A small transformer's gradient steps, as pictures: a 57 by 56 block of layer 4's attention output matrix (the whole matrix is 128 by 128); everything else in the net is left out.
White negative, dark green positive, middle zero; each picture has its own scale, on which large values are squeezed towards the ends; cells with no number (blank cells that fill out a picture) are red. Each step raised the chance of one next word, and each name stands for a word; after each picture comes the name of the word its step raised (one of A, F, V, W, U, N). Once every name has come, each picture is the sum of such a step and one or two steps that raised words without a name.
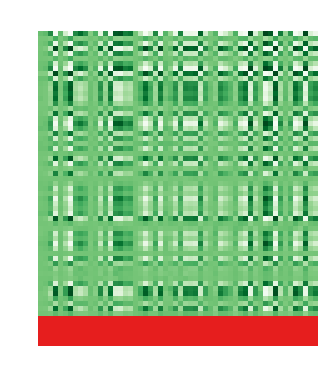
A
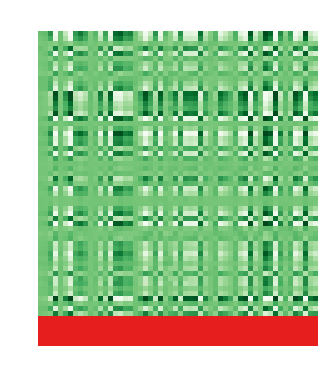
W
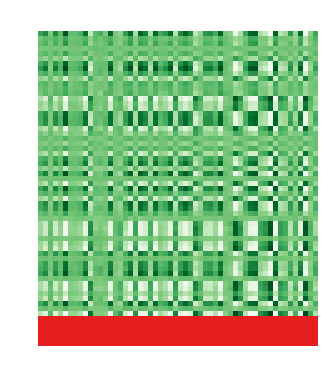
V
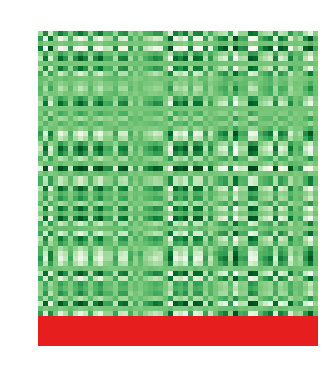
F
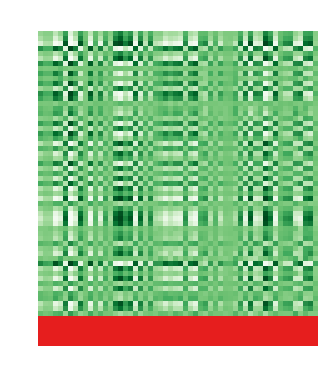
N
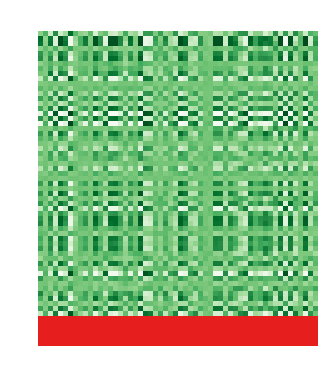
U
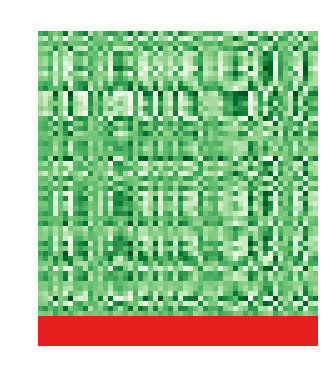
W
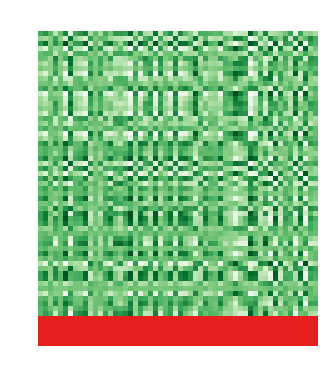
N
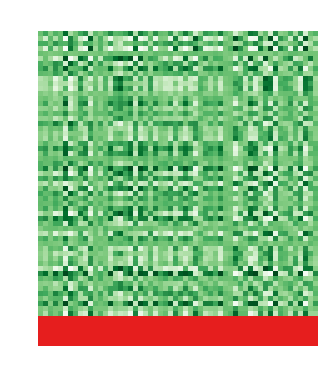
F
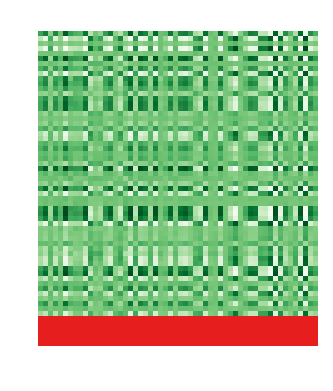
F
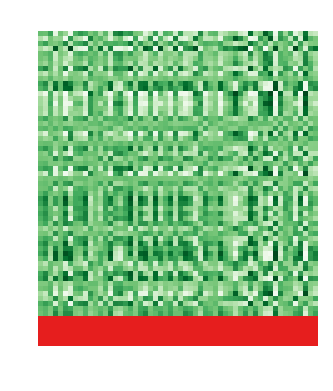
F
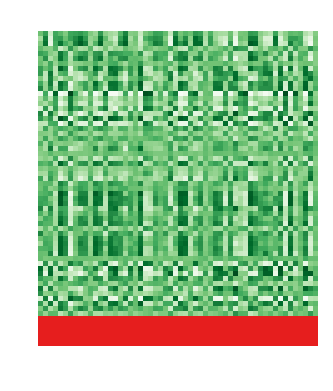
U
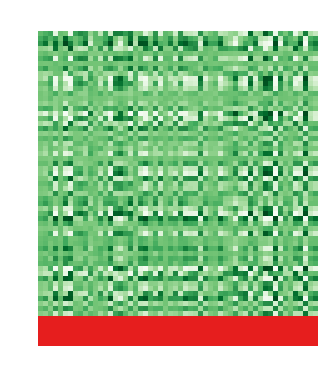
U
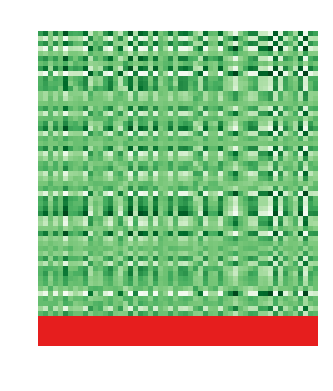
A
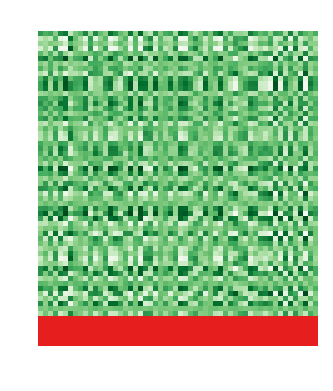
F
